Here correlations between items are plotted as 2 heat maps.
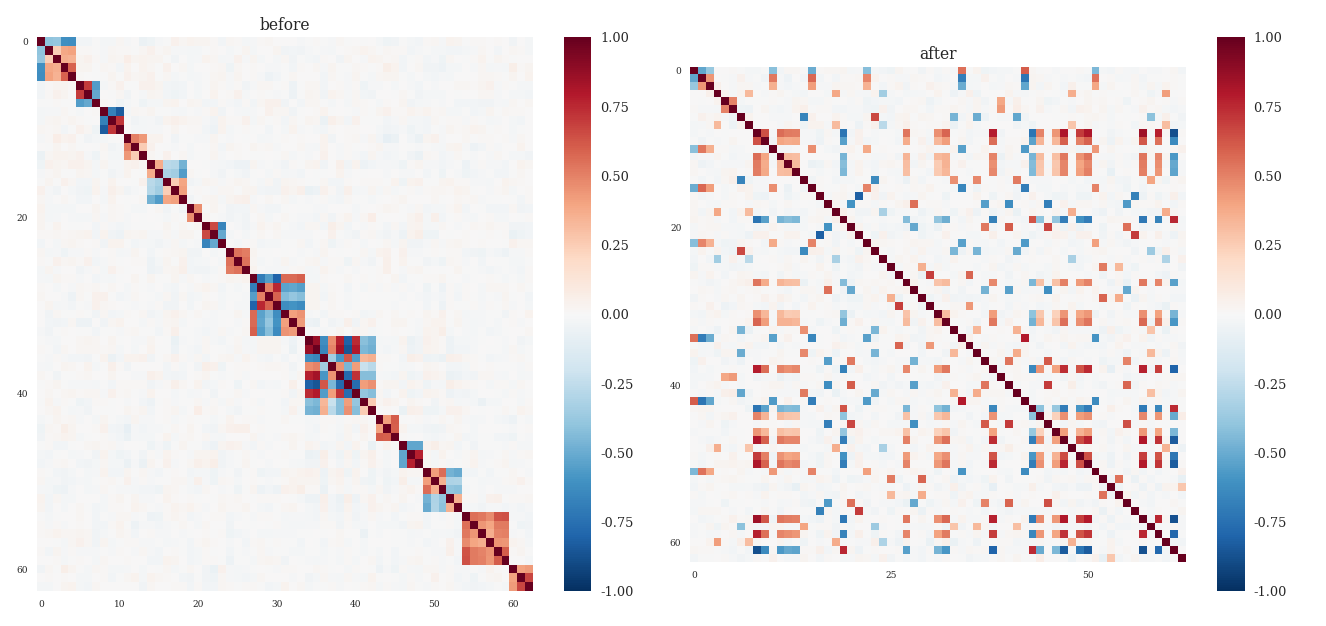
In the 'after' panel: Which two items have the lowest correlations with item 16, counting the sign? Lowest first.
21, 56
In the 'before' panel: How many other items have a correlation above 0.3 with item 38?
4
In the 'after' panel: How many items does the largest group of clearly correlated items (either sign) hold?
19
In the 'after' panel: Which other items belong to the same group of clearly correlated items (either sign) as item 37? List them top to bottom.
17, 20, 28, 40, 45, 55
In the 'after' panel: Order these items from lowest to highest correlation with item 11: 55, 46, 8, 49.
55, 46, 49, 8
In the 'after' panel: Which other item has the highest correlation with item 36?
14
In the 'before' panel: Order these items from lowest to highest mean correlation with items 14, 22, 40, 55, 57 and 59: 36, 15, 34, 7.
36, 7, 15, 34
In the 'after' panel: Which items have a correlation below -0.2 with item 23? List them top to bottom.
14, 33, 36, 41, 58
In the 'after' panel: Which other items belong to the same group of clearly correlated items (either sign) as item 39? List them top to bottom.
4, 5
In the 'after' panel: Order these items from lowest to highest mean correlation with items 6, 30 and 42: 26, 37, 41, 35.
41, 37, 35, 26
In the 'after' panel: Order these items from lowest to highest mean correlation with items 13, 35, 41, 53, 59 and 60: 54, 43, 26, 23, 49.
43, 23, 54, 26, 49
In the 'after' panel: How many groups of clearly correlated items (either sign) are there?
10
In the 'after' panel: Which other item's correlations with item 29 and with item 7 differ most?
52
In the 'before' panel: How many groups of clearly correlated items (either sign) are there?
15
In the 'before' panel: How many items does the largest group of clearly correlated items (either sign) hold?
9
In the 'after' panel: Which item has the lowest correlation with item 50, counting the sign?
61
